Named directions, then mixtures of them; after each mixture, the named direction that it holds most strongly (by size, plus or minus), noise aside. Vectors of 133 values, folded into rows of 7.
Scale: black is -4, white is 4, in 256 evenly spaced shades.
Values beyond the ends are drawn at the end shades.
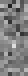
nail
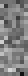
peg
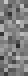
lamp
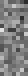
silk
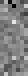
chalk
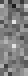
chalk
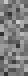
lamp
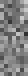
silk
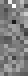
chalk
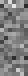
chalk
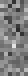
nail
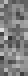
lamp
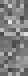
nail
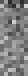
chalk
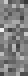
silk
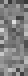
peg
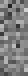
lamp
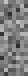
lamp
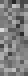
silk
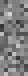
lamp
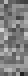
peg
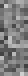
peg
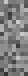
lamp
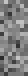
lamp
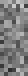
peg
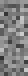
silk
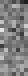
silk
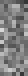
peg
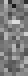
chalk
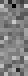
chalk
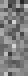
nail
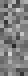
nail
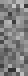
peg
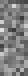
silk
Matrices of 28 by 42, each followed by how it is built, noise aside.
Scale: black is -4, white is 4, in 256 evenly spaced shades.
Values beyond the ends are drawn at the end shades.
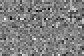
uneven rows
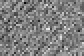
Hankel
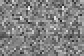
repeating columns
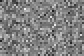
repeating rows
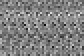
repeating columns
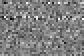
uneven rows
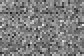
repeating columns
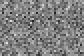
repeating columns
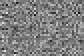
low rank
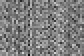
repeating rows
